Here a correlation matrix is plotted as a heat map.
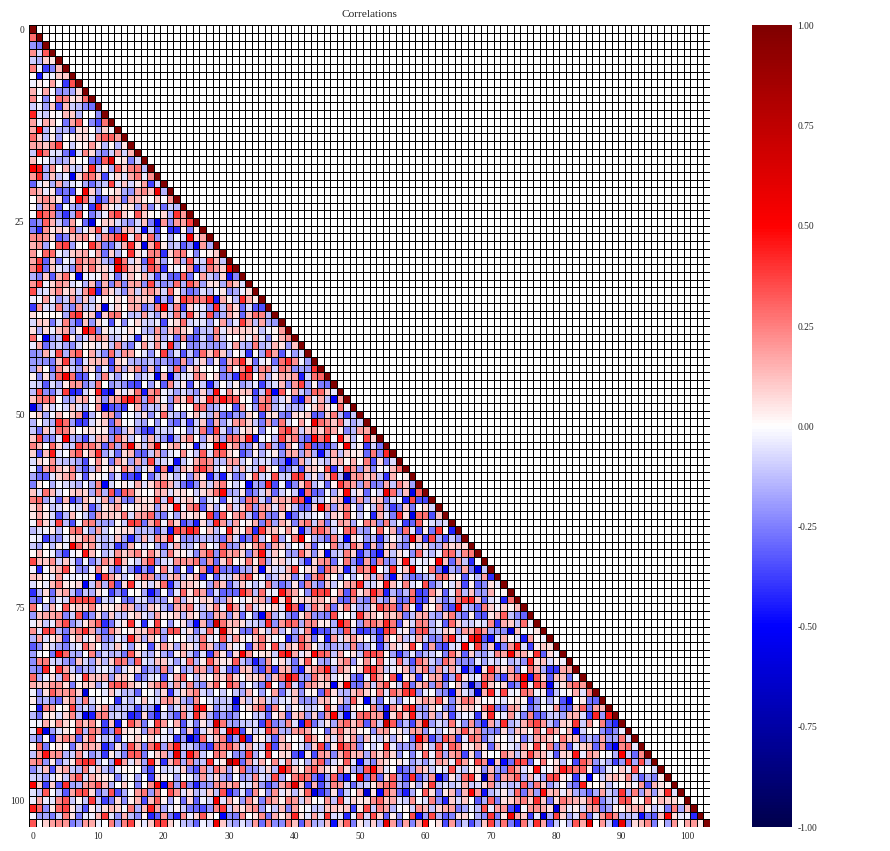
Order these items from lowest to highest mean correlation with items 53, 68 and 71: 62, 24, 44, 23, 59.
59, 23, 24, 62, 44
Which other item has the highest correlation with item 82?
76
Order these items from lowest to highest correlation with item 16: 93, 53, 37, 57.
57, 37, 53, 93
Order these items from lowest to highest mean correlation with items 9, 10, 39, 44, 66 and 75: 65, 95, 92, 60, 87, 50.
50, 60, 92, 87, 65, 95
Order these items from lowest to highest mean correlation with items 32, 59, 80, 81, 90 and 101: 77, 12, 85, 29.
12, 85, 29, 77
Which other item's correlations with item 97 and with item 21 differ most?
102
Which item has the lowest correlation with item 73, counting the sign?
78
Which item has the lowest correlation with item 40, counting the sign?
2
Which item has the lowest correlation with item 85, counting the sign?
67
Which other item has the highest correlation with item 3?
55
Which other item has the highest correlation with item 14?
27
